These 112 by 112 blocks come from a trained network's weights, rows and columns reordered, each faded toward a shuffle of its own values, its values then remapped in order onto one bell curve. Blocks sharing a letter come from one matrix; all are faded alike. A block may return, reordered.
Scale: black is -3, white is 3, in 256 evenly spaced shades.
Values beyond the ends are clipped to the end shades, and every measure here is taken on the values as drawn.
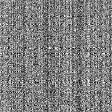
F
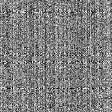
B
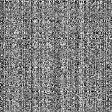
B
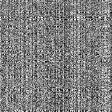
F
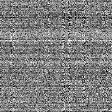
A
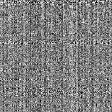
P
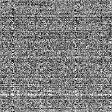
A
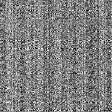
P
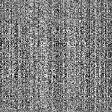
F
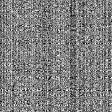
F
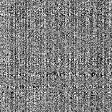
F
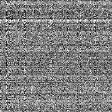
A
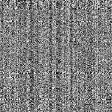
P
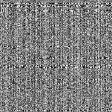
F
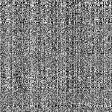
F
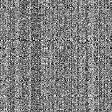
B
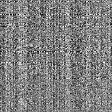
F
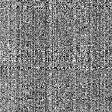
P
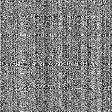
F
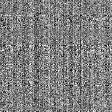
P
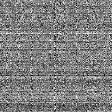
A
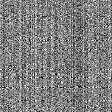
B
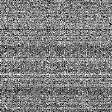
A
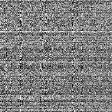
A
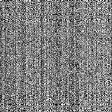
B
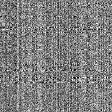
B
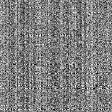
B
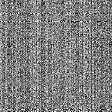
B
